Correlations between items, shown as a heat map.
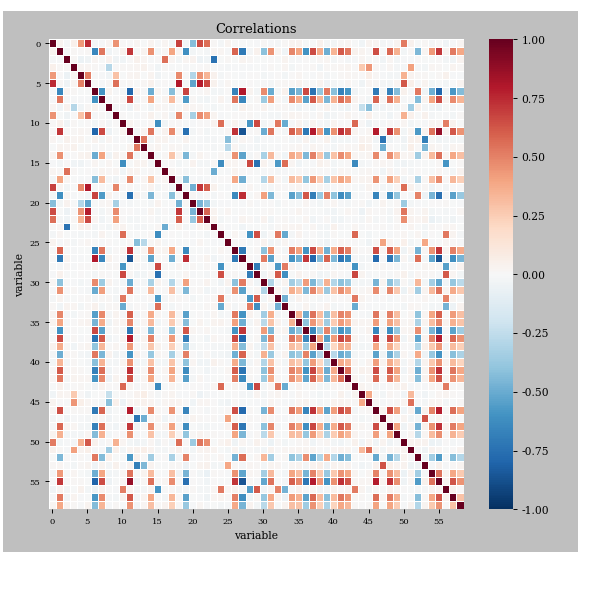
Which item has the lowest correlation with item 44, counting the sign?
8
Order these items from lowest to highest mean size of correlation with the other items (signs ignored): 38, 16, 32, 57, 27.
16, 32, 38, 57, 27
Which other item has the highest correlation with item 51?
45
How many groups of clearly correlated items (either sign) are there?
6
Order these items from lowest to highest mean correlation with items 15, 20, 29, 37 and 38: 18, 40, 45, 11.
18, 45, 40, 11
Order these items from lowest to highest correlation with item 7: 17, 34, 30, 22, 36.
36, 30, 22, 17, 34
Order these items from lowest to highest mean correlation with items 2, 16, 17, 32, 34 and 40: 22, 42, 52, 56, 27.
27, 52, 22, 56, 42
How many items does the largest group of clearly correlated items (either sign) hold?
28
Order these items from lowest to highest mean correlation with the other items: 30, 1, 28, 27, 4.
27, 30, 28, 4, 1
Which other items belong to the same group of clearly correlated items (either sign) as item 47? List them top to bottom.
12, 13, 25, 53
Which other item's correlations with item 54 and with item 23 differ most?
2
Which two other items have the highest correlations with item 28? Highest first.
15, 33
